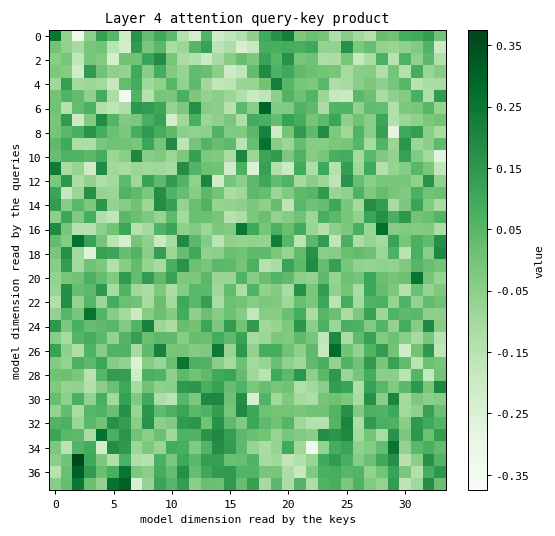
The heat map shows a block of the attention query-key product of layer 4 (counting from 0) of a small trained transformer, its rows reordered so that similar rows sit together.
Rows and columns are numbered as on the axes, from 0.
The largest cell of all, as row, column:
35, 2
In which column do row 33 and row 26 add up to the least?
30
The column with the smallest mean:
26
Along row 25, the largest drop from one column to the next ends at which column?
25
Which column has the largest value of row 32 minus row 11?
17
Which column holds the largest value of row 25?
24
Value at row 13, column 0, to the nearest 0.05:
0.1
